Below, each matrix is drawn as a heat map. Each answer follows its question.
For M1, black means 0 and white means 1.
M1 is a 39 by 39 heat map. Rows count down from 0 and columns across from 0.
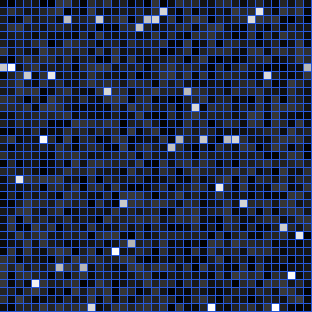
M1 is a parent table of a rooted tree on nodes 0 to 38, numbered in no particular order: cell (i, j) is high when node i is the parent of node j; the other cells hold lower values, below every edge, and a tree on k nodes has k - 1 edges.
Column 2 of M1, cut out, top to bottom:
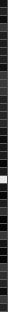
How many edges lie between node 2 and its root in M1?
4
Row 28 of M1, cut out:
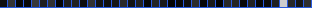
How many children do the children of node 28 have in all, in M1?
1
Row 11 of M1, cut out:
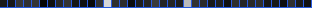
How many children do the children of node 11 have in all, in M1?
2
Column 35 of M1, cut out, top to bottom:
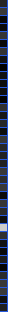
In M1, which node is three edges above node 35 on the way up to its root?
3
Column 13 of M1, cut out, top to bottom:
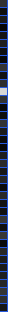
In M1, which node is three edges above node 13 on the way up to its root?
8
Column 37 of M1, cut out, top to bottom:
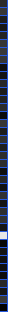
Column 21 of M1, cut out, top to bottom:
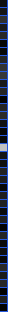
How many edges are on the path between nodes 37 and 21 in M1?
6
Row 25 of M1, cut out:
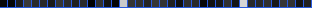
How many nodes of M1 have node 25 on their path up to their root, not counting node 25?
3
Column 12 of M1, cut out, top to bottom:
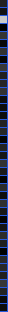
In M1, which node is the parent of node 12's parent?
22
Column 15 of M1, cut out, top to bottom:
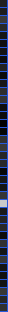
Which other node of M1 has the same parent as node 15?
30
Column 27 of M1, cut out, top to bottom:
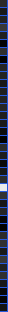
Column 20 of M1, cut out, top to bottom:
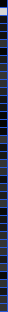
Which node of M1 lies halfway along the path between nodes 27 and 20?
38
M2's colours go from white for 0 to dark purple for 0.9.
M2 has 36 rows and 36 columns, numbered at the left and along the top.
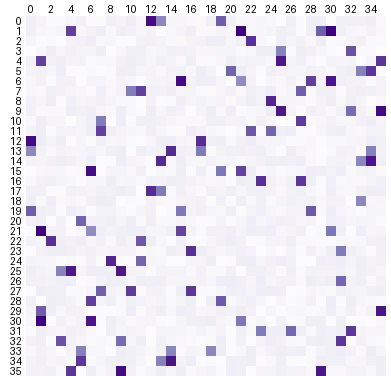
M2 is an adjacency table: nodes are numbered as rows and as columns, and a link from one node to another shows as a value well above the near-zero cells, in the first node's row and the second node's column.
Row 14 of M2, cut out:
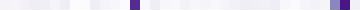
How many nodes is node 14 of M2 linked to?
3
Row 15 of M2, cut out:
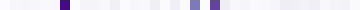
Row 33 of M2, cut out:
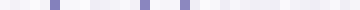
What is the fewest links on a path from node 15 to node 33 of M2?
5
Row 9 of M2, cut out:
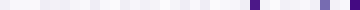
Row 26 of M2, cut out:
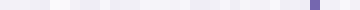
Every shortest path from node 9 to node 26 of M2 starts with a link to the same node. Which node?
node 32
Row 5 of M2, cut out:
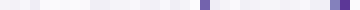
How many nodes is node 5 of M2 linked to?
3
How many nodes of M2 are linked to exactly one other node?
5
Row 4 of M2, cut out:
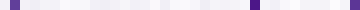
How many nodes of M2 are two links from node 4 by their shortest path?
5
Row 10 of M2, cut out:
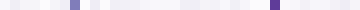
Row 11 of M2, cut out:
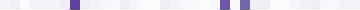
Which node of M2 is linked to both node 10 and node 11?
node 7
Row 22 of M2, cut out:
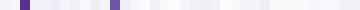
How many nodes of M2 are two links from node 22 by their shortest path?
2
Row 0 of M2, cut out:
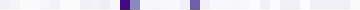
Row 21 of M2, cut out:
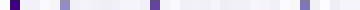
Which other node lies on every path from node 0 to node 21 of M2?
node 19
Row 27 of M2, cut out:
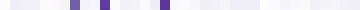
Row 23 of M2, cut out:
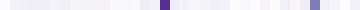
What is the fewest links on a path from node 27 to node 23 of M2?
2
